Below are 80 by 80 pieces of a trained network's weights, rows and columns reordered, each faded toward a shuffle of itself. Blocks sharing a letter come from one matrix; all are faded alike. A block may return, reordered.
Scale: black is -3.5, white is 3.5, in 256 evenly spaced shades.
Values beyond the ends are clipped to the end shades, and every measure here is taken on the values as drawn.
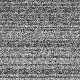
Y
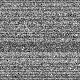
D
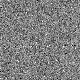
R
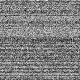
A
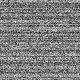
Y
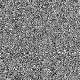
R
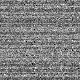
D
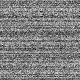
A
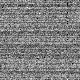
A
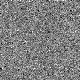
R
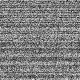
Y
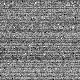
D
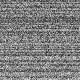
A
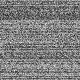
A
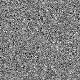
R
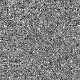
R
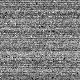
D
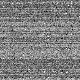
D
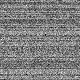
A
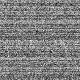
Y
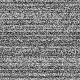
A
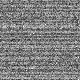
Y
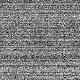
D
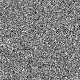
R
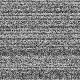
A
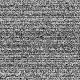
A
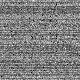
D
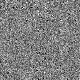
R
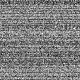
A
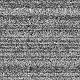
A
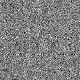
R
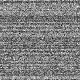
Y
